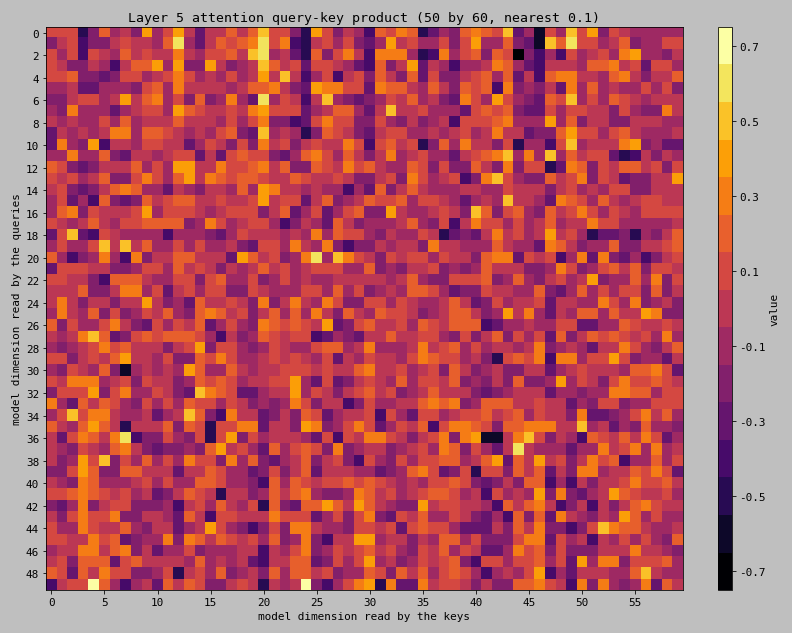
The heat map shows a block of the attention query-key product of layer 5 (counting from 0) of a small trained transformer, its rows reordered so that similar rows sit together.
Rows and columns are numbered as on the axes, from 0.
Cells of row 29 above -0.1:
41
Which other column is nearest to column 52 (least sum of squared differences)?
37
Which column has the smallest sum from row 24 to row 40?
47
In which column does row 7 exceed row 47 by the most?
20
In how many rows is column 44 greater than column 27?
25
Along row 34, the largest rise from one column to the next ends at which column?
17
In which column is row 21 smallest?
0
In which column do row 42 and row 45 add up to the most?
29
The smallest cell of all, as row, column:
2, 44
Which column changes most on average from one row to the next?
7
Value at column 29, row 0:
-0.1
